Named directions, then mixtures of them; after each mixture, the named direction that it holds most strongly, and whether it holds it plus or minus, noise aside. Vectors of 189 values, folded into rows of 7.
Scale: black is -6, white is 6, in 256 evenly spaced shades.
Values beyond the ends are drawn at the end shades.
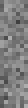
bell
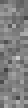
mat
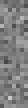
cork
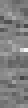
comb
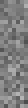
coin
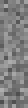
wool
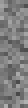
coin, minus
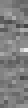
comb, plus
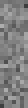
cork, plus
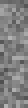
mat, plus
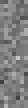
mat, plus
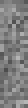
mat, plus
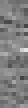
comb, plus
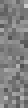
coin, plus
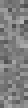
cork, plus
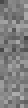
coin, plus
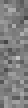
mat, plus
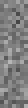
wool, plus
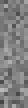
wool, plus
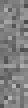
cork, plus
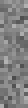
cork, minus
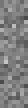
cork, minus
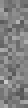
coin, minus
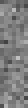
mat, plus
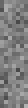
bell, plus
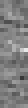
comb, plus
